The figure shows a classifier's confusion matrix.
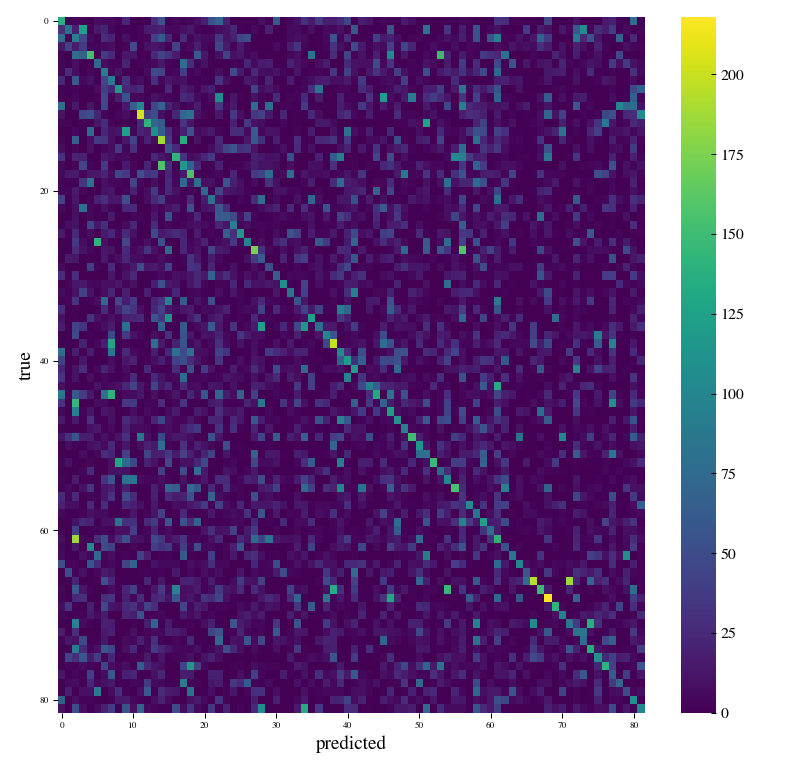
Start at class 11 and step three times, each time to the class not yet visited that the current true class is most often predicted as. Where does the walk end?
39
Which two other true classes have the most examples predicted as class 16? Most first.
67, 39
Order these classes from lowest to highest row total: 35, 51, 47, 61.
35, 51, 47, 61
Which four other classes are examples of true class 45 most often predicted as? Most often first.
2, 77, 28, 41
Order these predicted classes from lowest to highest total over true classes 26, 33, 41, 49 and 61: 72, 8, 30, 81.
81, 8, 30, 72
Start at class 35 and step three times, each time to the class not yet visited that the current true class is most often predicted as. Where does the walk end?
21
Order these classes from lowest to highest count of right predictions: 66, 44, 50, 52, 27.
50, 44, 52, 27, 66
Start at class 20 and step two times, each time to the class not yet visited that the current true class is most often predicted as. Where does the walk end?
7
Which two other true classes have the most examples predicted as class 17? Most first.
14, 78
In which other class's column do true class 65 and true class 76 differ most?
18
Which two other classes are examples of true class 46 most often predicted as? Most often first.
2, 67
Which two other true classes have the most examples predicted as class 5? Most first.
26, 79
